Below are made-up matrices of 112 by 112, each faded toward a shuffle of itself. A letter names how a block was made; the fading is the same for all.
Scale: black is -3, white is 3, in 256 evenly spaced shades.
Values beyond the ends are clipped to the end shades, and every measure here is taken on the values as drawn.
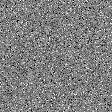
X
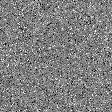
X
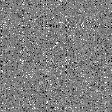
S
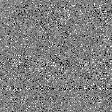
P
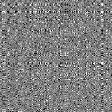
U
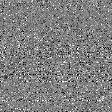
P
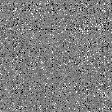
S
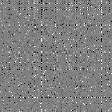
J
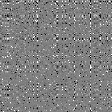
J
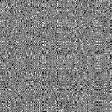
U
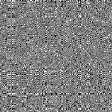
U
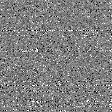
P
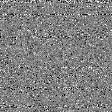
P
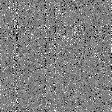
S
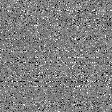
P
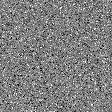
X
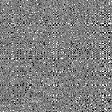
U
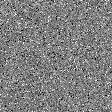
X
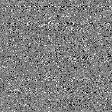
P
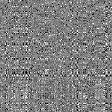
U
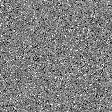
X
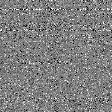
P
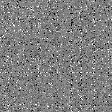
S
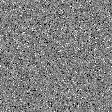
X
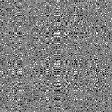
U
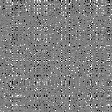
J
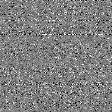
P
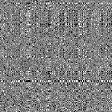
U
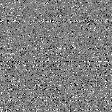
P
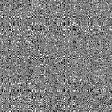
U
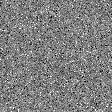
X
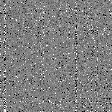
S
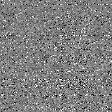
P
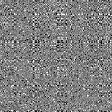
U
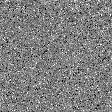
X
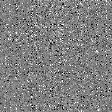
S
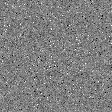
X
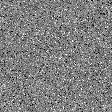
X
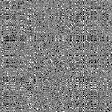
U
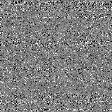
P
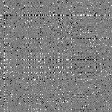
J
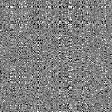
U
